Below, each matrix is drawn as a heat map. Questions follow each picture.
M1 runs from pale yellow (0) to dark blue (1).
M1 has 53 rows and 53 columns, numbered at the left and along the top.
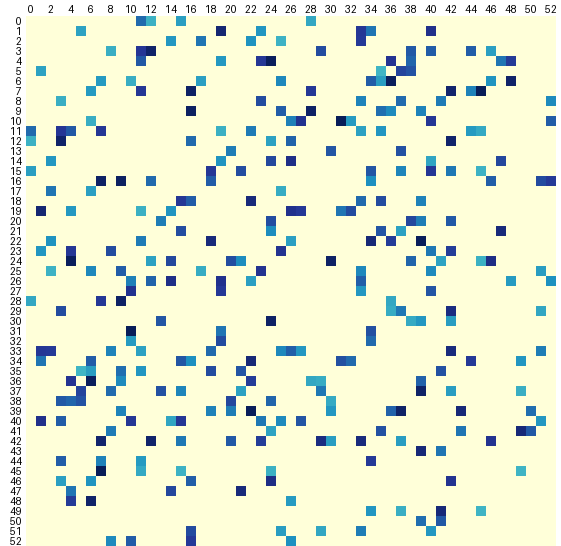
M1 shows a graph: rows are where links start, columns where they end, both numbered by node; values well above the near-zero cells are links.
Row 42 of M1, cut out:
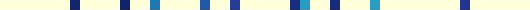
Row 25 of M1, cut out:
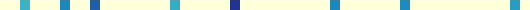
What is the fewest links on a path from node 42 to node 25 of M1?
2
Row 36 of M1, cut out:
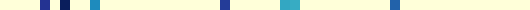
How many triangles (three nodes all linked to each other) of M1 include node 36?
3
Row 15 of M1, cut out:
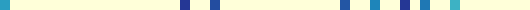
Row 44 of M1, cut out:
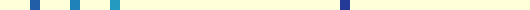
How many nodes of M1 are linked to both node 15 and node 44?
1
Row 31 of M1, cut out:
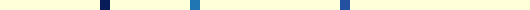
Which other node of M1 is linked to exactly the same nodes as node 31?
node 32
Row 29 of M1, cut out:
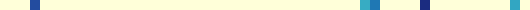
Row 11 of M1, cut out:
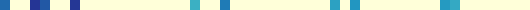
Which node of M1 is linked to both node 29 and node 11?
node 3
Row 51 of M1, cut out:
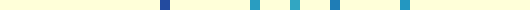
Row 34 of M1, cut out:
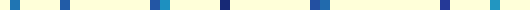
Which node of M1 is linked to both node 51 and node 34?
node 16
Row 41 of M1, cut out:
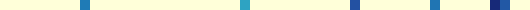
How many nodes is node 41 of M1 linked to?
6
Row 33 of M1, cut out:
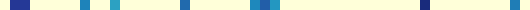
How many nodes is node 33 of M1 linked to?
10
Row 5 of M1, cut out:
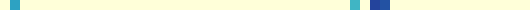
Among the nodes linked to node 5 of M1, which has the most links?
node 37
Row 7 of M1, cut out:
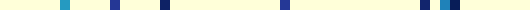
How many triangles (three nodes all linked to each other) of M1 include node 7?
2
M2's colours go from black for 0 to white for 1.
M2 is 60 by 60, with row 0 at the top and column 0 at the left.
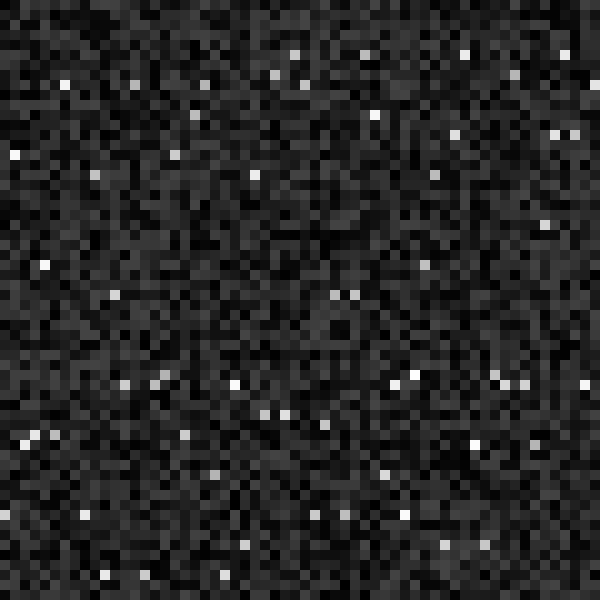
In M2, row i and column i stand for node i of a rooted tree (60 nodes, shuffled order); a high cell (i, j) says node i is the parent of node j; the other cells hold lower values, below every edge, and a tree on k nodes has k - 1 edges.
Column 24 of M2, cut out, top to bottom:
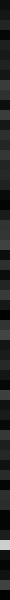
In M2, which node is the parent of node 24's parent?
22
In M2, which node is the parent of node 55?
13
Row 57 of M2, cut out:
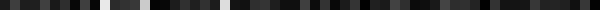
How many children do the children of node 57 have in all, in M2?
1
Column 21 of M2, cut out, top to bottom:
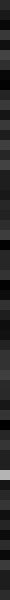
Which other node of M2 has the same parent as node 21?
38
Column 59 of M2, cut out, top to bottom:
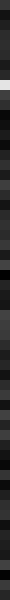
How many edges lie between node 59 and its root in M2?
3
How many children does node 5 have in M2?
4
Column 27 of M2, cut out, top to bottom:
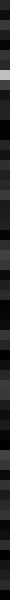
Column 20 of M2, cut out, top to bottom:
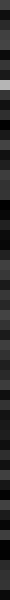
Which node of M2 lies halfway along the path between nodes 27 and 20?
51
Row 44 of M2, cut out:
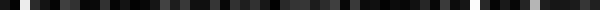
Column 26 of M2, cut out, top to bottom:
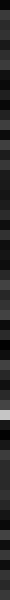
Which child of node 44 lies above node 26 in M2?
47
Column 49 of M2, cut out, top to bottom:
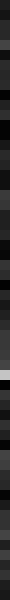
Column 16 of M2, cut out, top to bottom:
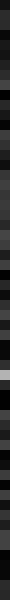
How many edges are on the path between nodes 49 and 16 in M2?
2
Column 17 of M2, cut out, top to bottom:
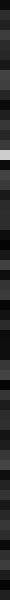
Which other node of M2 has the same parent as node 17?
1
